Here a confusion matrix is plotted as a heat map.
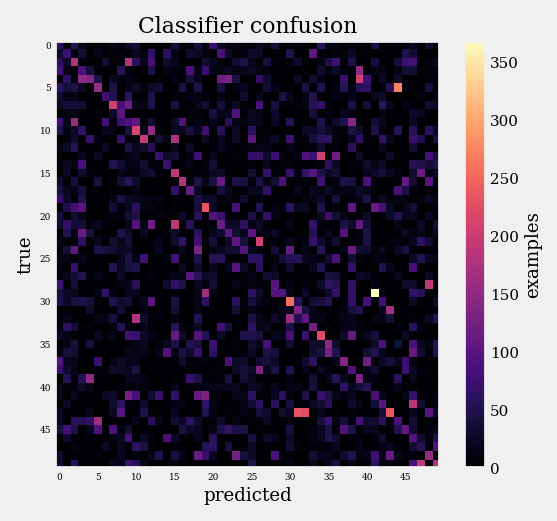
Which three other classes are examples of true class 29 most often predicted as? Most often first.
41, 19, 28
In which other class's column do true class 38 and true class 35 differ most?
26
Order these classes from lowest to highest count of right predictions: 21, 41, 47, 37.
47, 41, 21, 37
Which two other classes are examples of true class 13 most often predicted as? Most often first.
34, 36
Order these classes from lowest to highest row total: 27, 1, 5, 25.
27, 1, 25, 5
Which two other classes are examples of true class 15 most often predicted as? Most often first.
47, 33
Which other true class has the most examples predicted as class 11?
25
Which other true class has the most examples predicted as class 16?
9
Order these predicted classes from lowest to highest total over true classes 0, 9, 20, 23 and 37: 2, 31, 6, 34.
31, 6, 34, 2
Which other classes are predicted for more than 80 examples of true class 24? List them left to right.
2, 18, 30, 38
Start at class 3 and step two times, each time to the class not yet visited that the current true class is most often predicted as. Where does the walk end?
4
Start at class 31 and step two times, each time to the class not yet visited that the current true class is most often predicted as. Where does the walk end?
32
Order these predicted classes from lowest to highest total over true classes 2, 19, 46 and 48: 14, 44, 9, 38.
44, 14, 38, 9
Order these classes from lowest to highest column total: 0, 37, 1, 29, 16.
29, 16, 37, 1, 0
